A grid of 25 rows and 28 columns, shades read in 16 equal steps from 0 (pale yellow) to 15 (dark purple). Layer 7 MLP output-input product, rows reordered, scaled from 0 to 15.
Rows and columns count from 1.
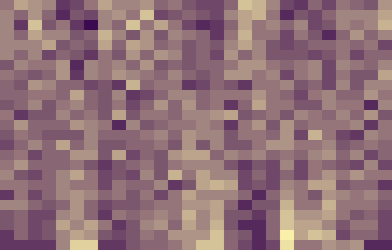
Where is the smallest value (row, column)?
24, 21
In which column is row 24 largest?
19
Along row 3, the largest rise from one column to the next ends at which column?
4
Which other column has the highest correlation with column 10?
3
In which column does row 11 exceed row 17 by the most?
27
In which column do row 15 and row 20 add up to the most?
1
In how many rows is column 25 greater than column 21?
12
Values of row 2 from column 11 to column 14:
3 11 10 9
